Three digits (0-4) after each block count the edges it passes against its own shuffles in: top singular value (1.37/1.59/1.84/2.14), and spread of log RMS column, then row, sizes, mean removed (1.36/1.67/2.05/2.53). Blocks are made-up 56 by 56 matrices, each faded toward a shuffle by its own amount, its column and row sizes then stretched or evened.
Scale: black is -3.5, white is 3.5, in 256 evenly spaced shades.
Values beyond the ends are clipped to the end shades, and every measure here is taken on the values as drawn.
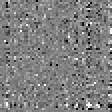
3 3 2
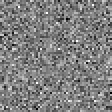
2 0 2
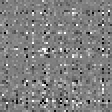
2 4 4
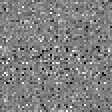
0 1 4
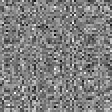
4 3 1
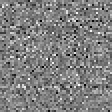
3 0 2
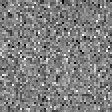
2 1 0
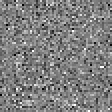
3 1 1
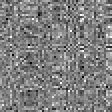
4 1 2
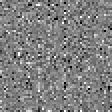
2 3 1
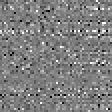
4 0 3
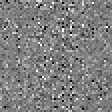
2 3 2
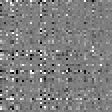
4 4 4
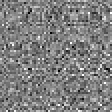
4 0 2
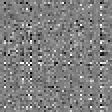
4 4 3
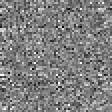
3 2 2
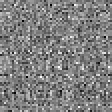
3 0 3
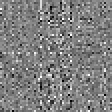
3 4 2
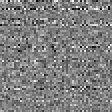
4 1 4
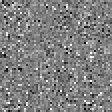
0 2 0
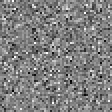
1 3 1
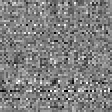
4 0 4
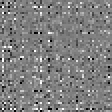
4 4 4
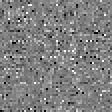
1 0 2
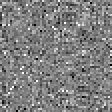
3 0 0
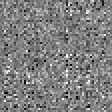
2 3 2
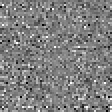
0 1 3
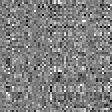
4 3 1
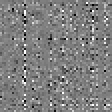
4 4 2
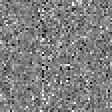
1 2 0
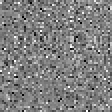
3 0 0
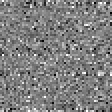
3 0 3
